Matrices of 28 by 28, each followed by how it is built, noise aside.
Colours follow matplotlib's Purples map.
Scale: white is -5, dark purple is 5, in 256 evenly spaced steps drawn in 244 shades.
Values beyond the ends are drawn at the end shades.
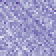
Toeplitz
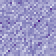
Hankel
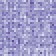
blocks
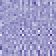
low rank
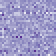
uneven rows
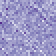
Toeplitz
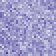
Toeplitz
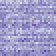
blocks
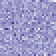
uneven rows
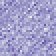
Hankel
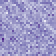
Toeplitz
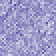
Hankel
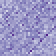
Hankel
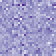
low rank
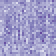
blocks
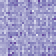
blocks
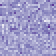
low rank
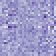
low rank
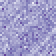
Hankel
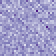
Toeplitz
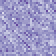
Toeplitz
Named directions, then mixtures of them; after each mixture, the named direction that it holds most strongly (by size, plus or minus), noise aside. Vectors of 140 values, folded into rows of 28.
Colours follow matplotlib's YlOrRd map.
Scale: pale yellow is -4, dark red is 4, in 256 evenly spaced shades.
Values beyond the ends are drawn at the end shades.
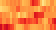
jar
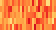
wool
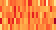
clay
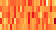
clay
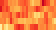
jar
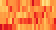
jar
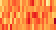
wool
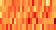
wool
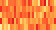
clay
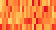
wool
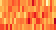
wool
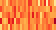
clay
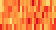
wool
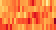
jar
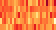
clay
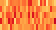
clay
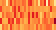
clay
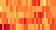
jar
